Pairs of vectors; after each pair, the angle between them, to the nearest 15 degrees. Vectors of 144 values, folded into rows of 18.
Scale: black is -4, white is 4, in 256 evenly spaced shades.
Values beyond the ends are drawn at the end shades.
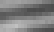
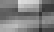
45 degrees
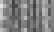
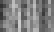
150 degrees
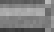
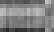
15 degrees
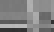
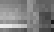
60 degrees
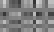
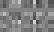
150 degrees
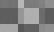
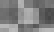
30 degrees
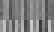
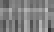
150 degrees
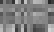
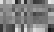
165 degrees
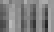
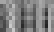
30 degrees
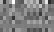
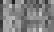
135 degrees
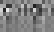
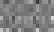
90 degrees
